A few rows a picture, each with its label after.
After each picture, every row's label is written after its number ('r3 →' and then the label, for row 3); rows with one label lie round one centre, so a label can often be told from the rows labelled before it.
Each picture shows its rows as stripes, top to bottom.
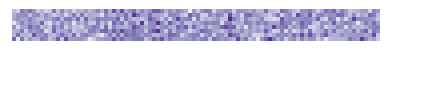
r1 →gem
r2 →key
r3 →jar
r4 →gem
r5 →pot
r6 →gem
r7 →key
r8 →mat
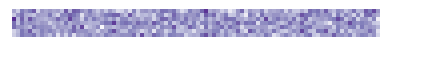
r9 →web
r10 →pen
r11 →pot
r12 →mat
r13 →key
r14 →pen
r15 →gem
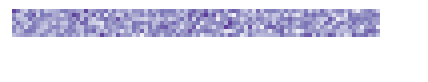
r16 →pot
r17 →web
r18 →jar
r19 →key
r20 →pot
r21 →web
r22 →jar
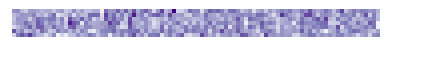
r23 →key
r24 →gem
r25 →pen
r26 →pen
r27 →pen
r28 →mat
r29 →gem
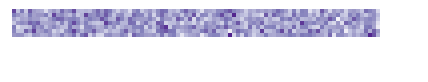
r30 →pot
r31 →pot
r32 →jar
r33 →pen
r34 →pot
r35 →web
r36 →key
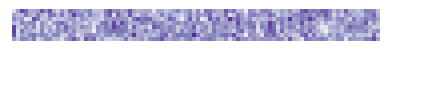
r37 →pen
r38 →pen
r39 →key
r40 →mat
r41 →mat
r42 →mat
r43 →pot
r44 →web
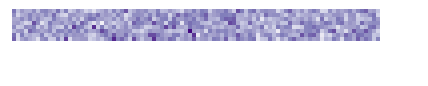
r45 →mat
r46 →pot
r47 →pot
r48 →key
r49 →web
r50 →jar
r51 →mat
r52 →mat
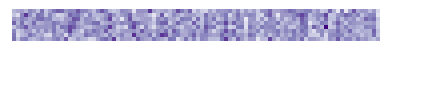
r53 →jar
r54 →pen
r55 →pen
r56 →pot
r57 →pen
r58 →pot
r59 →pot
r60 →mat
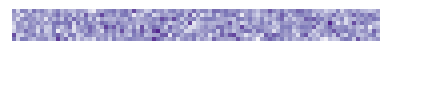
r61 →mat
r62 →jar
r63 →web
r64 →jar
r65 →gem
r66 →gem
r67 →pot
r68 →mat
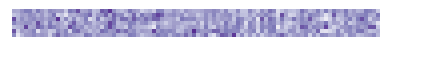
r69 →pen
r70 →gem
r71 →mat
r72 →pen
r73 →pen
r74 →mat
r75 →pot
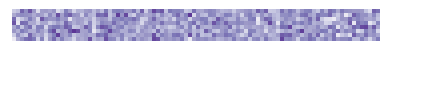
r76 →gem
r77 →jar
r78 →mat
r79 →mat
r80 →jar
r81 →pen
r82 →jar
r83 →gem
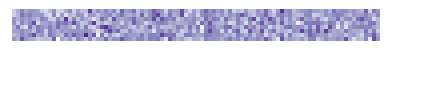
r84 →gem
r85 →gem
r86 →mat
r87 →web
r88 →jar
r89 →pen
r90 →web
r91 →gem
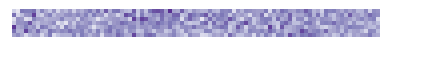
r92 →gem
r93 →web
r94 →key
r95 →gem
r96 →mat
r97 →pen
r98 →key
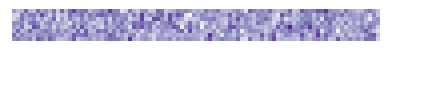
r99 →pen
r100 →gem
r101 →gem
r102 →key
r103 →key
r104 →jar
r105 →pen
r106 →pen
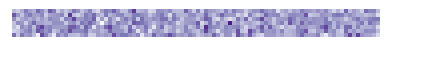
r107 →pen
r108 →pot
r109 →web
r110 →key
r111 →pen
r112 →pen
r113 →mat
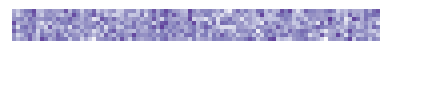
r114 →web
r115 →web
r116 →jar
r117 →pot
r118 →web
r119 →mat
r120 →pot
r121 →mat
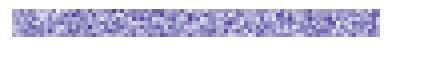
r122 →gem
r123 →web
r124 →key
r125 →jar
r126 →gem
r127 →pen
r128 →web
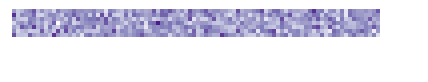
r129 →web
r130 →web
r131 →jar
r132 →gem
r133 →web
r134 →mat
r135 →pot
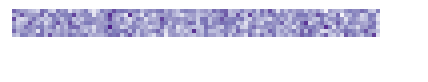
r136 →mat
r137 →pen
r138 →pot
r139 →pot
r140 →pen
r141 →mat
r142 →pen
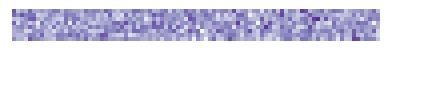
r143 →pot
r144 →web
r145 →web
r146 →mat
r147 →gem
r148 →key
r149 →jar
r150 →jar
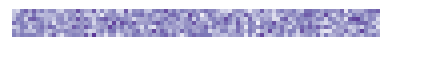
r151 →web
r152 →key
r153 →jar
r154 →mat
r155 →pen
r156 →mat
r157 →web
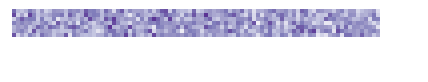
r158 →pot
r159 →pot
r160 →gem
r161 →mat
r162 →pen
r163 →key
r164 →mat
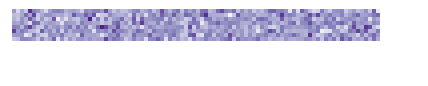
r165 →pot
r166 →web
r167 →gem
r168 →key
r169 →jar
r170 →mat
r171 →key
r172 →gem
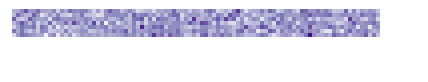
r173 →pen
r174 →key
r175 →pot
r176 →web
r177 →gem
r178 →mat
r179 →gem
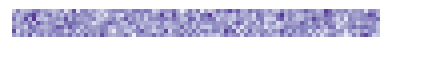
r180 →key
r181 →web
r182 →web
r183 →pen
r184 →jar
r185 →pot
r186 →jar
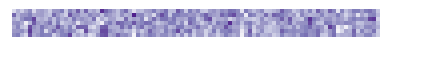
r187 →jar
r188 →pot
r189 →web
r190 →key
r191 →jar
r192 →jar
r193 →jar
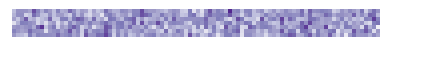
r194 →key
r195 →key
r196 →web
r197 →gem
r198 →pen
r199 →jar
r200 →jar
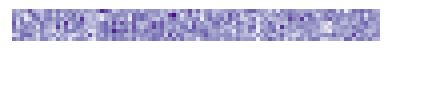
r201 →jar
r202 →key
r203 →key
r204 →mat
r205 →mat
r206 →mat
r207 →gem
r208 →mat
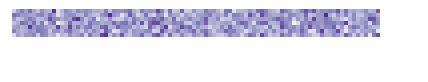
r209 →gem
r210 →pen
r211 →web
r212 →gem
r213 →jar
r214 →pot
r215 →gem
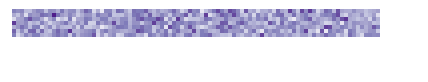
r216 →key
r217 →pot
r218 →gem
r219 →mat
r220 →key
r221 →pot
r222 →web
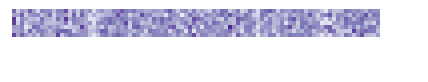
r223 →mat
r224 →key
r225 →mat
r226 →mat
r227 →key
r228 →jar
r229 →mat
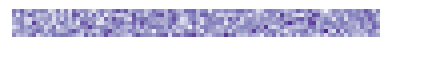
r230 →mat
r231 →web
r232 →key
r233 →key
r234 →gem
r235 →pen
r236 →pot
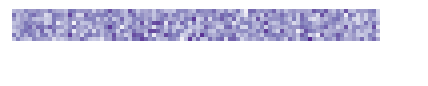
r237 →pen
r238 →pot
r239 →pot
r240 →gem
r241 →pen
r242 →gem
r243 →pot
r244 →key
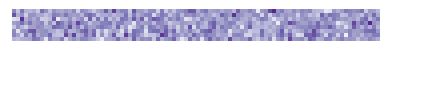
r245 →mat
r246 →pot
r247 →gem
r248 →jar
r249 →jar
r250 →web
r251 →web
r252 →key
